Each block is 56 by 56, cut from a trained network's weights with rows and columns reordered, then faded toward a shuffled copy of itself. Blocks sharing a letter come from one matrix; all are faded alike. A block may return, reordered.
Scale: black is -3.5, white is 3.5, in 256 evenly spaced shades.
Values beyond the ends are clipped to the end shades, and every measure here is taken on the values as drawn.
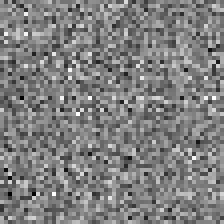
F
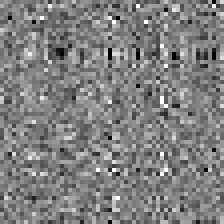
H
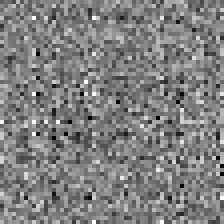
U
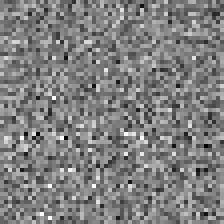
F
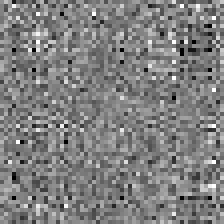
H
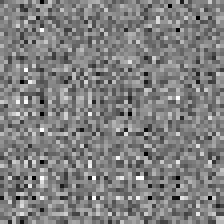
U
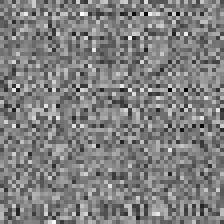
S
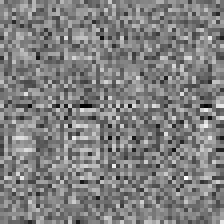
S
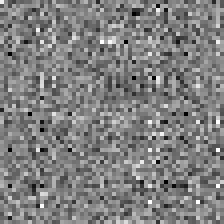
U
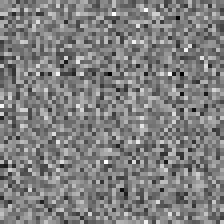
F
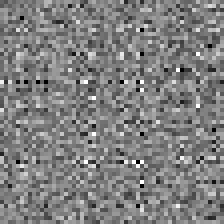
U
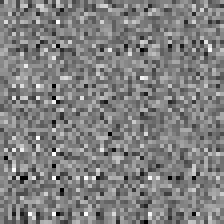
U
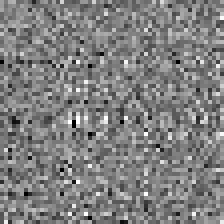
U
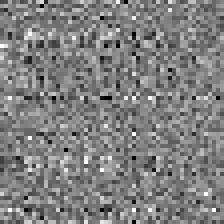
U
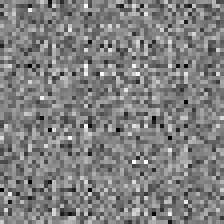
U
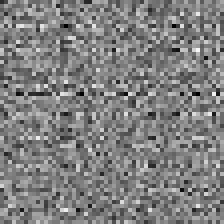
S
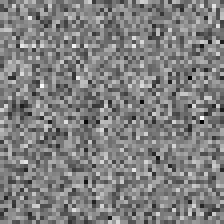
F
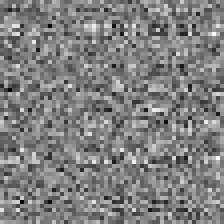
S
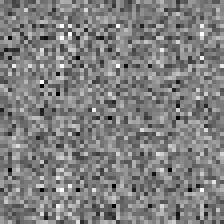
U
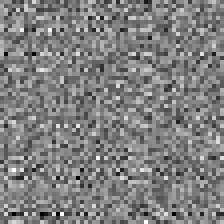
S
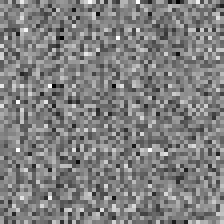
F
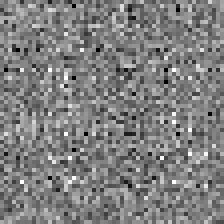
U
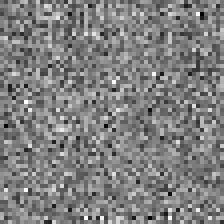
F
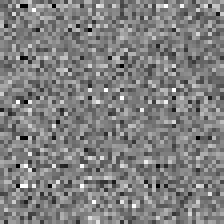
H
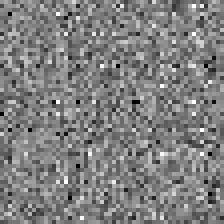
U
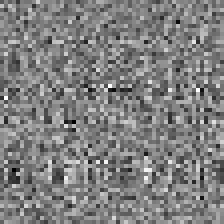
S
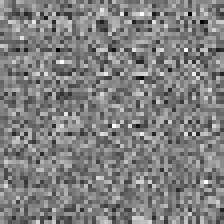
S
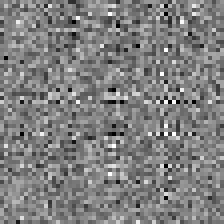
U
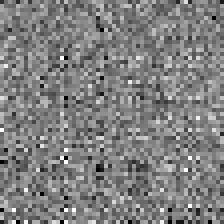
U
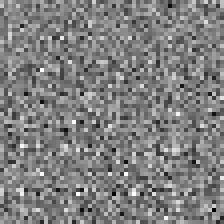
F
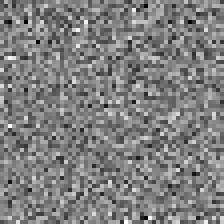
F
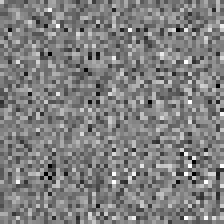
U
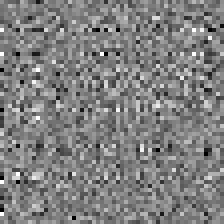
U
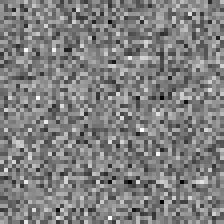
F
